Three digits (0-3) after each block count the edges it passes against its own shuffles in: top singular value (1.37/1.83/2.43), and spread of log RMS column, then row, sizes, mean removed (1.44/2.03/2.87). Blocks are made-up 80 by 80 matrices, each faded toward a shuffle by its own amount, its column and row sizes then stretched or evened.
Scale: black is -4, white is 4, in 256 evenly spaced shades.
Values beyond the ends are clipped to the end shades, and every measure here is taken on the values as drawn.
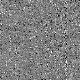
1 2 0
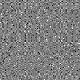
3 1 0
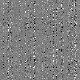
1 3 1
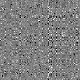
3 2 1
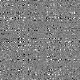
0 2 3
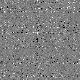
0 1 2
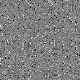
1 2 0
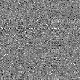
2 0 1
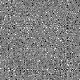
2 1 1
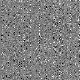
0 3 0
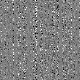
0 3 0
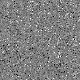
1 1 0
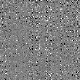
1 3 2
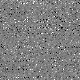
0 0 2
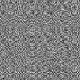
3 1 2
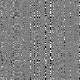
3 3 1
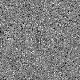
1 0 0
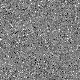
0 0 0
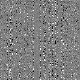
1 3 0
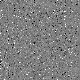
0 1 0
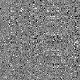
2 2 1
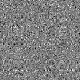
2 0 1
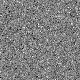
0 0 0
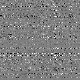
1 1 3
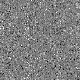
1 1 0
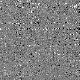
0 2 2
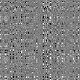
3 3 2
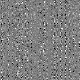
2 3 0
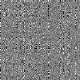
2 3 1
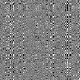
3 3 2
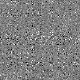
0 2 2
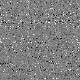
0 0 2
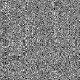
2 2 0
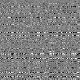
3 0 3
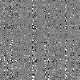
1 3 2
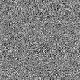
2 0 1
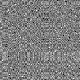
3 0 0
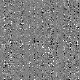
0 3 1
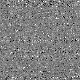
1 0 2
